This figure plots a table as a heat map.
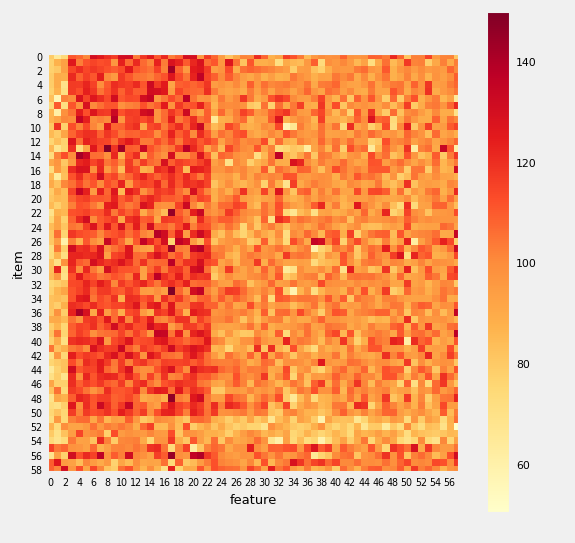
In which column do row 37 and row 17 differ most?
50
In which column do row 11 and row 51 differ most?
38
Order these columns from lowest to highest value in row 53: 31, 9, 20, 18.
18, 31, 20, 9
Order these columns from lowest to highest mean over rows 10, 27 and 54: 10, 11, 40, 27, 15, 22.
27, 40, 22, 10, 15, 11
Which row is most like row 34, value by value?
23
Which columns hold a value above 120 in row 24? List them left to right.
6, 8, 10, 12, 14, 19
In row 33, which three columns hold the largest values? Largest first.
17, 21, 20
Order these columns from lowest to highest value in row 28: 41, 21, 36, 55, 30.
55, 30, 36, 41, 21
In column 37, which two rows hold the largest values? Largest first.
26, 55
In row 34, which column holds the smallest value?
31
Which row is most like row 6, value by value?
8
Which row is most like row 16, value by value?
36
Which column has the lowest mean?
0
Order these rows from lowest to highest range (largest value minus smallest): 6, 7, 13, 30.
7, 30, 6, 13
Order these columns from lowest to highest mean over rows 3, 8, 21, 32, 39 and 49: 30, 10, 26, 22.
30, 26, 22, 10
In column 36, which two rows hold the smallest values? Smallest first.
13, 54
